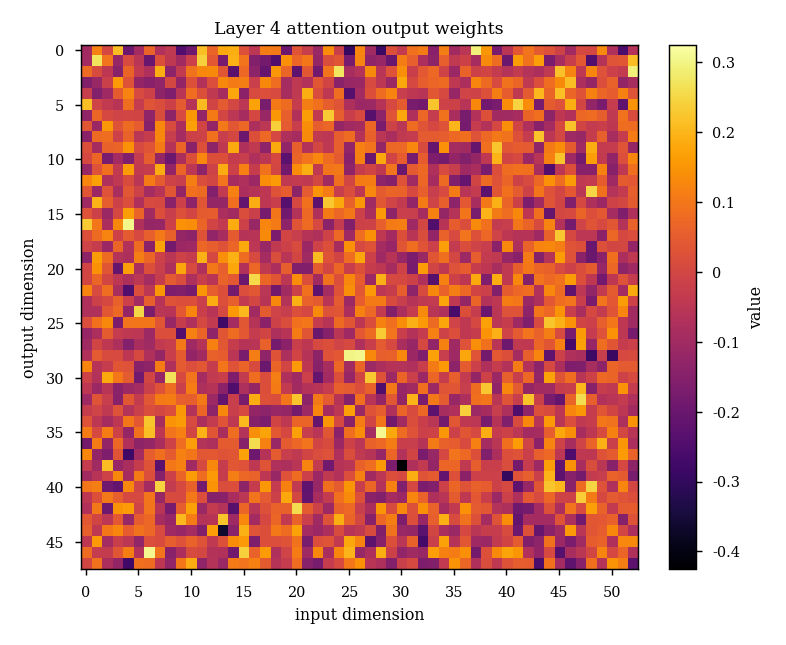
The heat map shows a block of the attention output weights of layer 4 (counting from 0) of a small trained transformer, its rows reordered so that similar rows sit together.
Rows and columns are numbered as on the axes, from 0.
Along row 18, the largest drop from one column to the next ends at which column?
8
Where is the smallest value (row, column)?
38, 30
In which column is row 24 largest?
5
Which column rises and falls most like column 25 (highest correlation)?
36
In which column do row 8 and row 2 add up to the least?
20
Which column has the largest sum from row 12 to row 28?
45
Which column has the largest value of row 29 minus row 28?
50
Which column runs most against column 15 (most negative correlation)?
16
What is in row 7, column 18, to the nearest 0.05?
0.25
